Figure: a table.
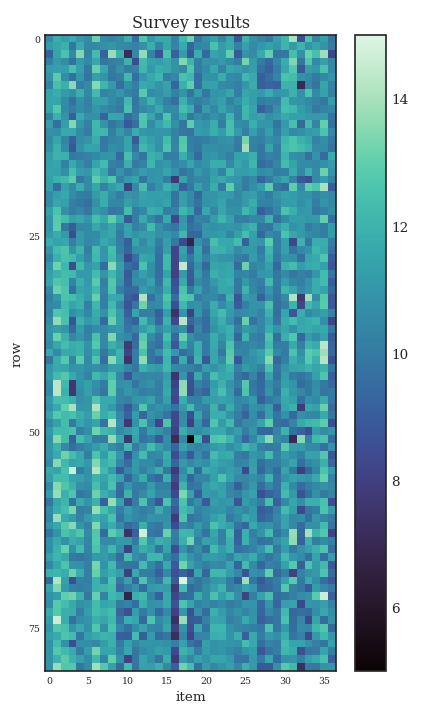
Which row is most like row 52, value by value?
8
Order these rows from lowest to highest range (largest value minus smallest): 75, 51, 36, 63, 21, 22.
21, 22, 75, 36, 63, 51
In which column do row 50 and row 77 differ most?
3
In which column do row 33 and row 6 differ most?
33
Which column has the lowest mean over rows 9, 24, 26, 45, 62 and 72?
16
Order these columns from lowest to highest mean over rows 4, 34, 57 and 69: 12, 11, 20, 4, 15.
11, 20, 4, 15, 12
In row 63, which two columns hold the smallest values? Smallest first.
10, 36
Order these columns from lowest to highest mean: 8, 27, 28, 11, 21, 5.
27, 11, 5, 28, 21, 8
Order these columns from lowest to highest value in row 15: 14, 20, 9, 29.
9, 29, 20, 14
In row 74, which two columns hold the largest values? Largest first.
1, 17
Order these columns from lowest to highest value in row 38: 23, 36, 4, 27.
36, 27, 4, 23
